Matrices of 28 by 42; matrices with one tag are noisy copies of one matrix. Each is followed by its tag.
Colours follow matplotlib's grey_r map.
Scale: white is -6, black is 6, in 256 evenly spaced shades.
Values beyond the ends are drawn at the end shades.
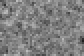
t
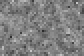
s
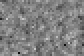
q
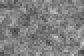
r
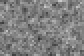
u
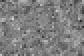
s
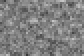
u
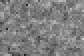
u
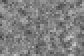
q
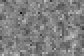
q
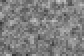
u
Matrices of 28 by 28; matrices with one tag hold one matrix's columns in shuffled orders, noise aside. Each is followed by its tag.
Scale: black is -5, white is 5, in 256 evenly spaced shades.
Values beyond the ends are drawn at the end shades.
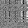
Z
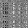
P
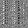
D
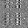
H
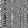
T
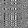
T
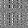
H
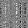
P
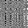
T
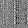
D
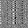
D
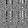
Z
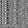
D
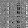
P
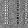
D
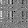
Z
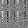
Z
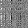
T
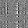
P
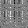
Z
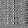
D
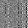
P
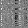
T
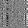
T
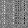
D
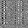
D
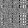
H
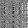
P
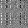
H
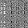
P
